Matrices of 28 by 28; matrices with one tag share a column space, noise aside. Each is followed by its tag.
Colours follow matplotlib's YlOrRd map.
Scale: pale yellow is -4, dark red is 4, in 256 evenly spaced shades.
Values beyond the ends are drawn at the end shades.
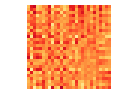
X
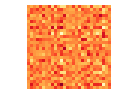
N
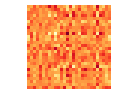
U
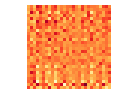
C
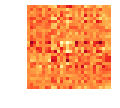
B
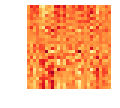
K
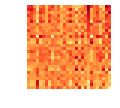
X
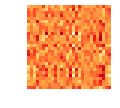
U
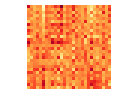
X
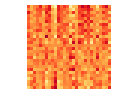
X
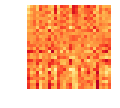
K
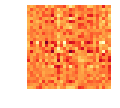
B
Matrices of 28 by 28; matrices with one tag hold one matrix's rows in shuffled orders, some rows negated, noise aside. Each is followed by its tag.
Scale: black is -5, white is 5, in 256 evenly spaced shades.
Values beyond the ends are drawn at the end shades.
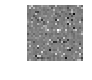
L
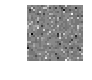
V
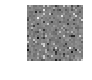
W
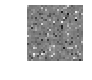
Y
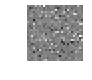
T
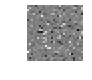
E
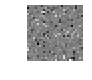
W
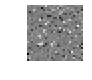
E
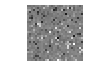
L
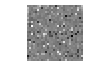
V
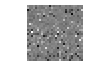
V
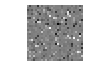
L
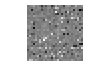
T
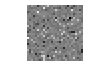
W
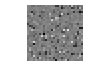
T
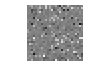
T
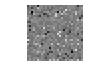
V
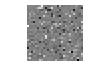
E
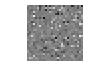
T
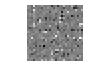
T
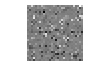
T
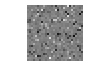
L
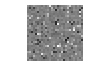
L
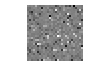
L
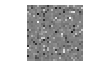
W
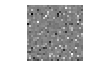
V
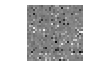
T
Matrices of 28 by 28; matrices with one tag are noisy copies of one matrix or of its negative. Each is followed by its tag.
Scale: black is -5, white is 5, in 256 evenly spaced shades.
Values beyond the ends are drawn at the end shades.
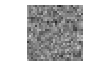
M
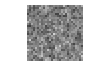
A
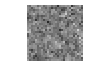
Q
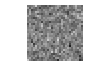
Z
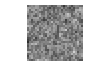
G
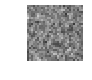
Q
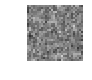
M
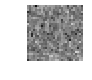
Z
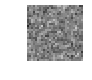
M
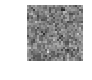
Q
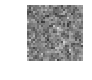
A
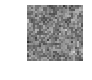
G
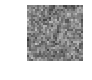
G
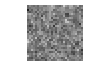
G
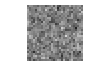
M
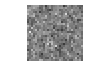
A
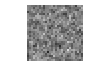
Q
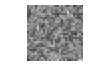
Z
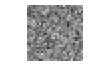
A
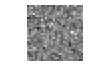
Z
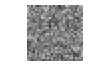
M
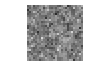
A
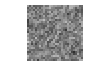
G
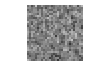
Z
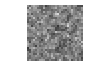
A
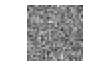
M
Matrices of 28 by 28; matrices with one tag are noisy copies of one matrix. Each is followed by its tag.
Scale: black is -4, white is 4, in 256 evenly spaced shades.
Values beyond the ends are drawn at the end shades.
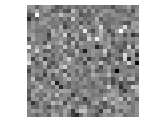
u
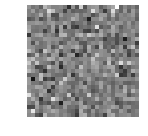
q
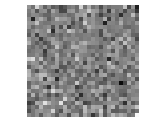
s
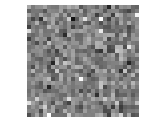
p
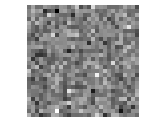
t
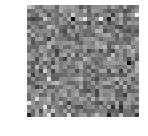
p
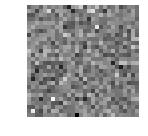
q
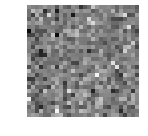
t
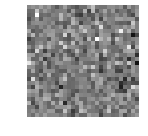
u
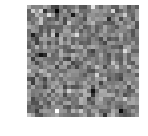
t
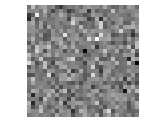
u
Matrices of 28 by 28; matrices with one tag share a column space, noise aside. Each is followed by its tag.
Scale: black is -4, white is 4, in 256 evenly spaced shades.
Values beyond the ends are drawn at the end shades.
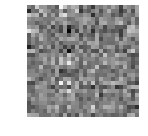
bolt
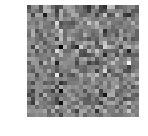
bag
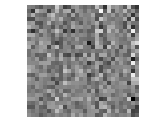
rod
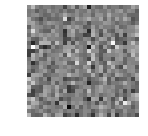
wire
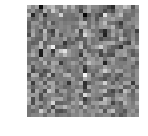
bag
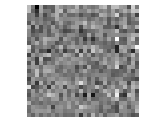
bolt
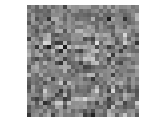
wire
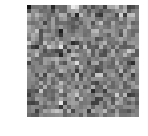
bag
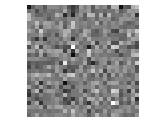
bag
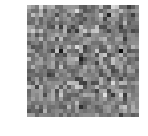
bolt
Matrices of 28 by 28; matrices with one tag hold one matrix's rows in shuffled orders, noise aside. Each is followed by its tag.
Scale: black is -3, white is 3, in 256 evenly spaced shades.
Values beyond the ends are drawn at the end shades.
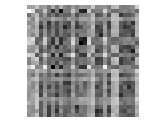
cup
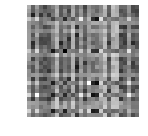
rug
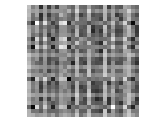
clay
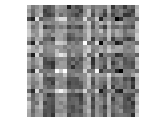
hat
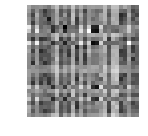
rug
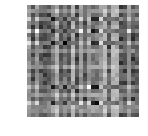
rug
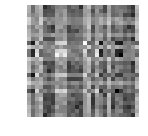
hat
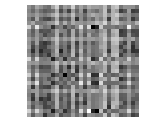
rug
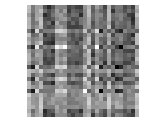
hat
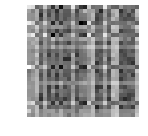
cup
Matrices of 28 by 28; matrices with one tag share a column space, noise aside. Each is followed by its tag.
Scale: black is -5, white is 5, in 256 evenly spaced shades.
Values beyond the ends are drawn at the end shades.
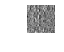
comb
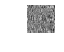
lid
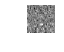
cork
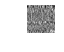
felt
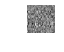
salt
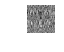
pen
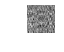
salt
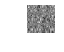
lid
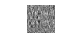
pen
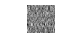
cork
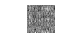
comb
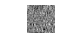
cork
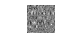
pen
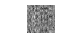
comb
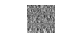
lid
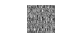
lid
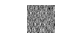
cork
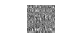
lid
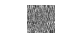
felt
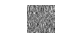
cork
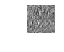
pen
